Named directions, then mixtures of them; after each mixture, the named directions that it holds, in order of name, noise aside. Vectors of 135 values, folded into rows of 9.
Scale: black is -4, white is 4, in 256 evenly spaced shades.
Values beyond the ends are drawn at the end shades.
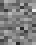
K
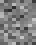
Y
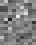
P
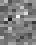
P.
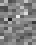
P.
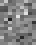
P.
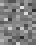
K, P.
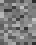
Y.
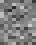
Y.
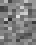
P.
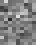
K, P.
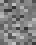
Y.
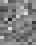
P.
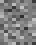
Y.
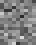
K, Y.
